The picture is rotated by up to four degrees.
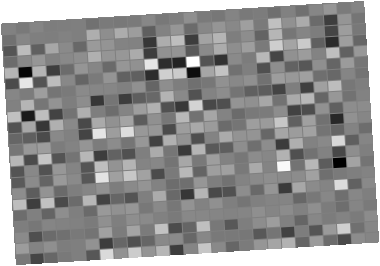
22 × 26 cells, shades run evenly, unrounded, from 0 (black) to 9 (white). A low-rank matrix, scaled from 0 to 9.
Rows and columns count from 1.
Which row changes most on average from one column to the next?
5
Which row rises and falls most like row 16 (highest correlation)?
9
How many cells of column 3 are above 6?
4
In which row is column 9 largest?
11
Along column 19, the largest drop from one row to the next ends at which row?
6
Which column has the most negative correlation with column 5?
1
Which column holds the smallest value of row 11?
24
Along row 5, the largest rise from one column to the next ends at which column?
14
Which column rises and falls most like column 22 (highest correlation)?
10
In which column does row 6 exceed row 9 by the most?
2
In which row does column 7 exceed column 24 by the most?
15
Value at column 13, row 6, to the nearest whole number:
7
